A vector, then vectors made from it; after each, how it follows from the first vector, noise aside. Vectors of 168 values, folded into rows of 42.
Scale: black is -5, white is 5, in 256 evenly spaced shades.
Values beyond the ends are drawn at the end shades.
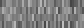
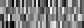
reversed, scaled up.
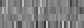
partly zeroed.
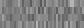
negated, shrunk.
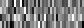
reversed, scaled up.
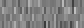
partly zeroed.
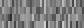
sign-scrambled.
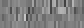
wrapped around, negated, partly zeroed.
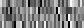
negated, scaled up.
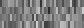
sign-scrambled.
